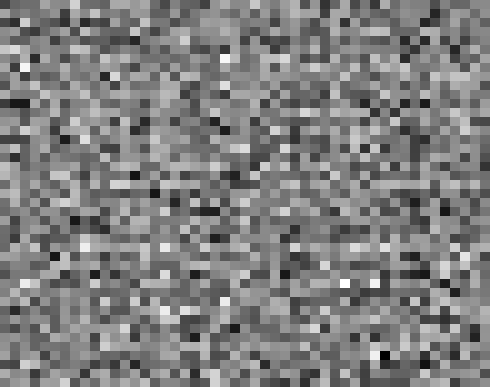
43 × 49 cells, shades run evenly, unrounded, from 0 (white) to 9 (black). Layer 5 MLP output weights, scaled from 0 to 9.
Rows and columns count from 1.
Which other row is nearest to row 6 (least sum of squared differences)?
33
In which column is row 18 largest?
2
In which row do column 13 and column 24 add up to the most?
20
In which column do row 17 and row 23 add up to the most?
42
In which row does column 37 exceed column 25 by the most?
17
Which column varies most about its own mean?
43
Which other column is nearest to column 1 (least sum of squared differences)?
27
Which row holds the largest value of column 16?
22
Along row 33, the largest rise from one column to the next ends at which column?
46
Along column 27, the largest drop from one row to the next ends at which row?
19
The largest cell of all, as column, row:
39, 40
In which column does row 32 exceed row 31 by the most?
45
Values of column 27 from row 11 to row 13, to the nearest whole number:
3 7 5
